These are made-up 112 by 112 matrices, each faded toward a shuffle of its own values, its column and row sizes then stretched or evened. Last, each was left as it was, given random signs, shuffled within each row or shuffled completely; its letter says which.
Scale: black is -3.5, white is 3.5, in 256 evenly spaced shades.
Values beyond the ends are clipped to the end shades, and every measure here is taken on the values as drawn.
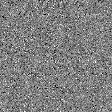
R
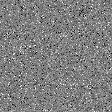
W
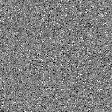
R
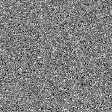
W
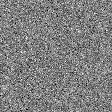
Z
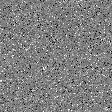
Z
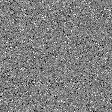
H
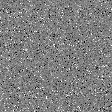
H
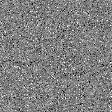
W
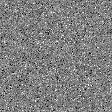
H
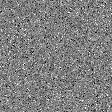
Z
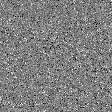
H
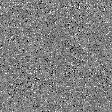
R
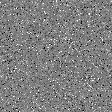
H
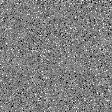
R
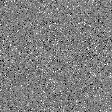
W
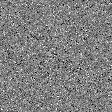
Z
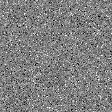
W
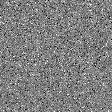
H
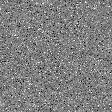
Z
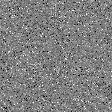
H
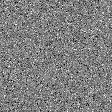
Z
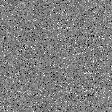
W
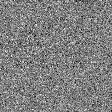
H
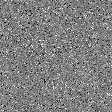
H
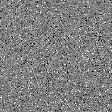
R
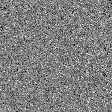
Z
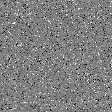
H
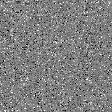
R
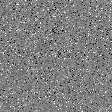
H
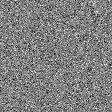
Z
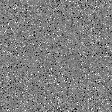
W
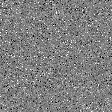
H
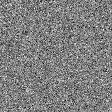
Z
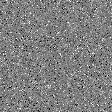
H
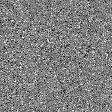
W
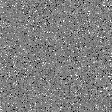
R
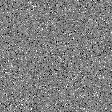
H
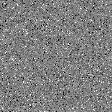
W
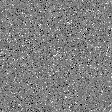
H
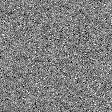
Z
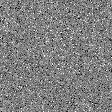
H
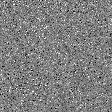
H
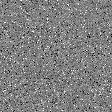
H
